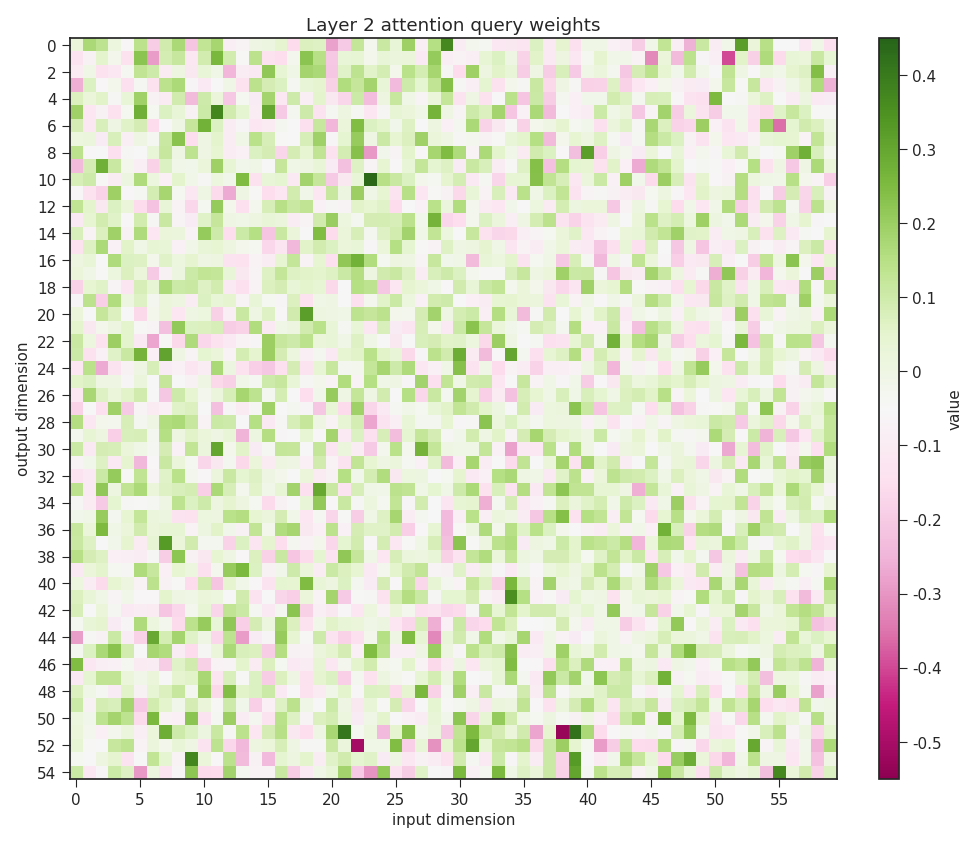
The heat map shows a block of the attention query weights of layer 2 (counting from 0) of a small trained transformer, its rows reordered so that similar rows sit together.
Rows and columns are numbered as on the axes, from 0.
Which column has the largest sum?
46
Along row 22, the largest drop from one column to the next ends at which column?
53
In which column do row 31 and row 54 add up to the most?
55
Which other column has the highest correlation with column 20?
35
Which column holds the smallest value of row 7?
37
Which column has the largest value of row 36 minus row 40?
2
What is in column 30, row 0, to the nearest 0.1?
-0.1
